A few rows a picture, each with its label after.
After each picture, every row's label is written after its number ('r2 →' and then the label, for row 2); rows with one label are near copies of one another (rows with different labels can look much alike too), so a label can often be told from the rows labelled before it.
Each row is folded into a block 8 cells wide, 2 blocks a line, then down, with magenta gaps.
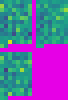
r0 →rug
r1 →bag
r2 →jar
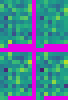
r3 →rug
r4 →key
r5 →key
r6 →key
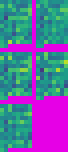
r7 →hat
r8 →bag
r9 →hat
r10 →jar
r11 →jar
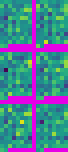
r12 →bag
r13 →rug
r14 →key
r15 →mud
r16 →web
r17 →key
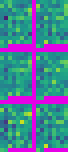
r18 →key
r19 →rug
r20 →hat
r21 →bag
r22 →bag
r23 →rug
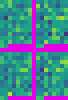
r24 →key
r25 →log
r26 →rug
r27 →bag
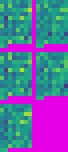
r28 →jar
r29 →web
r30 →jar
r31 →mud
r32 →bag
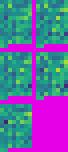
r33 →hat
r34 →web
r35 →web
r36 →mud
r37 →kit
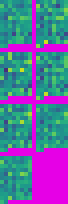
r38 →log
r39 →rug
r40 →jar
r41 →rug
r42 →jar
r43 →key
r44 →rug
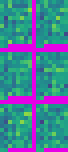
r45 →jar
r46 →web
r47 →hat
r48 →log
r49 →bag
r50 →key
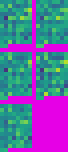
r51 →kit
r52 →kit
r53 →key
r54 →jar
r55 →log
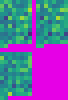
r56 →mud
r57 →web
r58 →rug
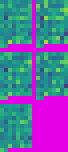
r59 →hat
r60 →jar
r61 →key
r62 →jar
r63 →rug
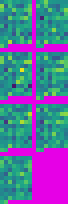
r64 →rug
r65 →key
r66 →web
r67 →hat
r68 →kit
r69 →bag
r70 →mud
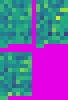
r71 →mud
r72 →web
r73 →hat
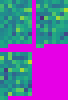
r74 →web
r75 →kit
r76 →jar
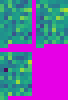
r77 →web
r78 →bag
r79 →key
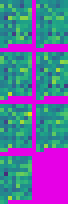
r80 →log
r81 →log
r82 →rug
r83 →web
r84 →kit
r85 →hat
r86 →hat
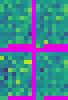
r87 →mud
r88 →rug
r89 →bag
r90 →key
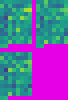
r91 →bag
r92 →jar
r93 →kit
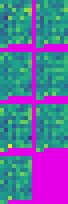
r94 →bag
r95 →jar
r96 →mud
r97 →hat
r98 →rug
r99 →rug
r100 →rug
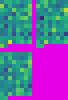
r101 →rug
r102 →key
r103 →mud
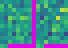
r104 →log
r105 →web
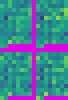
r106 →hat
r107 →kit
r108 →rug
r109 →rug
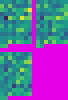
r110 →kit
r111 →hat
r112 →web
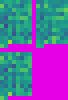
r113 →rug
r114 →hat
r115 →rug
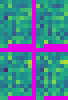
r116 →hat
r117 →rug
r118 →key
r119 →bag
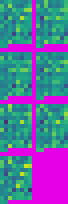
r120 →web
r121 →jar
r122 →log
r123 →kit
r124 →jar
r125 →mud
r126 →web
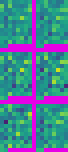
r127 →jar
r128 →web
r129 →web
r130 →web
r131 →key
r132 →bag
